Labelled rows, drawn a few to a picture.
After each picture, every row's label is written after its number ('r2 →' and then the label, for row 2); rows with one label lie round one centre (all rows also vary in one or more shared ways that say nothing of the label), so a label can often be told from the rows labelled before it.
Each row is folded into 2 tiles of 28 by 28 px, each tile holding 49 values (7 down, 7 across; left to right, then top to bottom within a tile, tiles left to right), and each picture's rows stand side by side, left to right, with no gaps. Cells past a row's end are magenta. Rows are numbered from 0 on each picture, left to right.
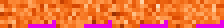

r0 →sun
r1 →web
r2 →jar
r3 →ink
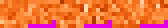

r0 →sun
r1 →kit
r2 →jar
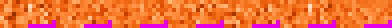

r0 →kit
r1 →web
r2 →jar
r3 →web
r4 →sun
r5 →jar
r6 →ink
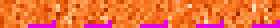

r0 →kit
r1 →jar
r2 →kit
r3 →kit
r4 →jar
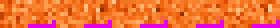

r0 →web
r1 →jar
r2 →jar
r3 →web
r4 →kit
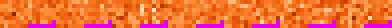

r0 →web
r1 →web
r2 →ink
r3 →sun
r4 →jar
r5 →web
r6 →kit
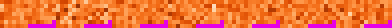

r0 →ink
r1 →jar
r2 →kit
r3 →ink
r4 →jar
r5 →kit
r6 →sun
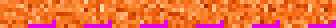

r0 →ink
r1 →web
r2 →jar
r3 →kit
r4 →web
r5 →kit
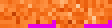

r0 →web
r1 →ink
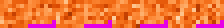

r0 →sun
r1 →sun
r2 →jar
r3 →sun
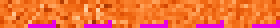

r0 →kit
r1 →ink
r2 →sun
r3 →kit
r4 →jar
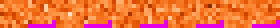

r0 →jar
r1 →ink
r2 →kit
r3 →kit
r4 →jar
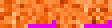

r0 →sun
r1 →kit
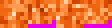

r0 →kit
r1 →jar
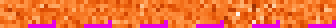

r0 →jar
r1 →jar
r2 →sun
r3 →sun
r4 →ink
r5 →sun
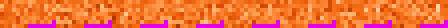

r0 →web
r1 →sun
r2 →ink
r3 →sun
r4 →ink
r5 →jar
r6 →ink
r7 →ink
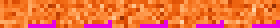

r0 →sun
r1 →ink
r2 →kit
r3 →sun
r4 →sun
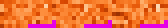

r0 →ink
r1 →kit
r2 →sun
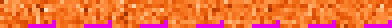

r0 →kit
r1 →web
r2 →web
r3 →jar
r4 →sun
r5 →sun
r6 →ink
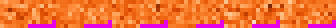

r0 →jar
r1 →ink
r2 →sun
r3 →jar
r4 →jar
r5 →kit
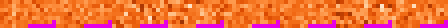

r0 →kit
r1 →web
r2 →ink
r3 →ink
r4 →sun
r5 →ink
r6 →web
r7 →kit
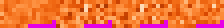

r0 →sun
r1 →kit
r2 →kit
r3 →jar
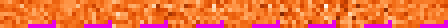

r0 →ink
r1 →kit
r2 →jar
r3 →web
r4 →kit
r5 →jar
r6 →ink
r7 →sun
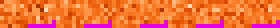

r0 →kit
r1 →jar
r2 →jar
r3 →web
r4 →kit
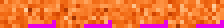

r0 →web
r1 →jar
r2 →web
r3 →jar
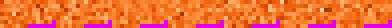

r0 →kit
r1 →jar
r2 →sun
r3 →web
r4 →jar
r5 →ink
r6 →web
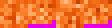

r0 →ink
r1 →jar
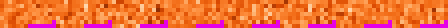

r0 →kit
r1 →jar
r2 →kit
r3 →jar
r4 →ink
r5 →kit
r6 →kit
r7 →sun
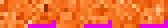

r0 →sun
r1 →jar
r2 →ink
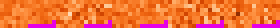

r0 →sun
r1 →kit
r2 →web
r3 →jar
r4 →web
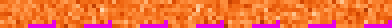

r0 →sun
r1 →ink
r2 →sun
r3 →kit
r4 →ink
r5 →ink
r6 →web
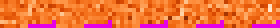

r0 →sun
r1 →jar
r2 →kit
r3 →kit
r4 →ink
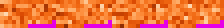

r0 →jar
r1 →sun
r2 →sun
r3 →ink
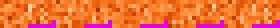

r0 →kit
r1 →sun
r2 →web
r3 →ink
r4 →ink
